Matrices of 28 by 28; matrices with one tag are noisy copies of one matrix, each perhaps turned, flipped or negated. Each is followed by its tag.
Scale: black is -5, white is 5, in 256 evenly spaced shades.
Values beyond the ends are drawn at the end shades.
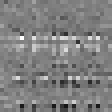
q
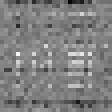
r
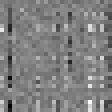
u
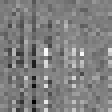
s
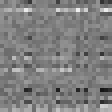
u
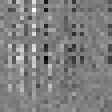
s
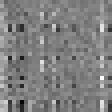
u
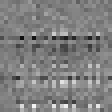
q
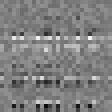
q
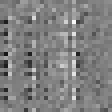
q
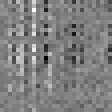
s
